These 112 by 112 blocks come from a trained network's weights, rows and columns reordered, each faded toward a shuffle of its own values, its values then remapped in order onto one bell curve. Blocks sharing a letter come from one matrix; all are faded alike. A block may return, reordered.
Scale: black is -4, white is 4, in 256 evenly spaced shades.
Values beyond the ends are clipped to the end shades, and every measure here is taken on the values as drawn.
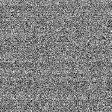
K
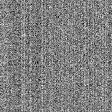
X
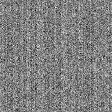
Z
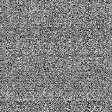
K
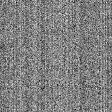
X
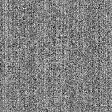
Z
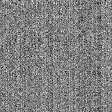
Z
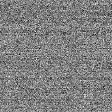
K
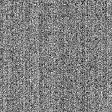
Z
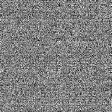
K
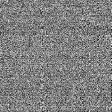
K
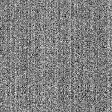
X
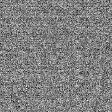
K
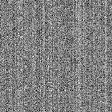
X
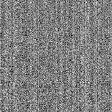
X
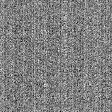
Z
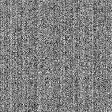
X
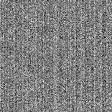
X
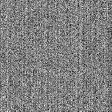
Z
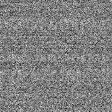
K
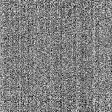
Z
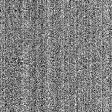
X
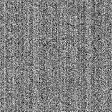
X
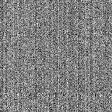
X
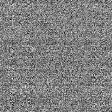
K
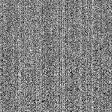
X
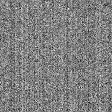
Z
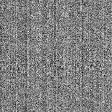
Z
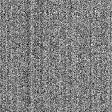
Z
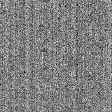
Z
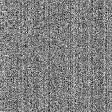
Z
